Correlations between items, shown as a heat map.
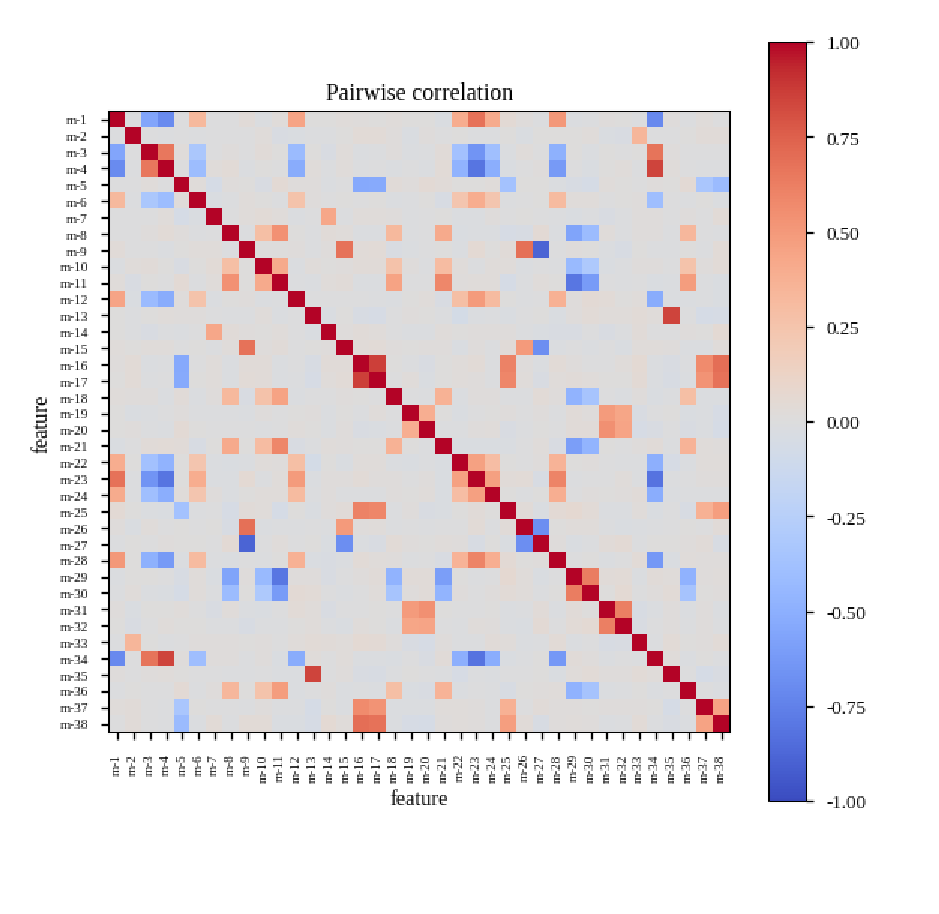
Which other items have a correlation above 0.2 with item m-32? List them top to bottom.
m-19, m-20, m-31
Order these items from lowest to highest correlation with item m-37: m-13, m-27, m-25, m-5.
m-5, m-13, m-27, m-25
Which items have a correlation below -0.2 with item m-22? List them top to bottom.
m-3, m-4, m-34
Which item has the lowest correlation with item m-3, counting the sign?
m-23
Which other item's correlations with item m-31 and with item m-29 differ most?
m-11
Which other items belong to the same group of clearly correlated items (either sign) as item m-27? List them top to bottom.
m-9, m-15, m-26
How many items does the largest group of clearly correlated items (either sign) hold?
10
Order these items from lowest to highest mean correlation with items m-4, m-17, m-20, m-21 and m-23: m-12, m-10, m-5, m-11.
m-5, m-12, m-10, m-11
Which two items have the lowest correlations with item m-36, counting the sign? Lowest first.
m-29, m-30
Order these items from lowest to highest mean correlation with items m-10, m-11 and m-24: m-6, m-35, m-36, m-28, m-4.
m-4, m-35, m-6, m-28, m-36
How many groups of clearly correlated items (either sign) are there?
8
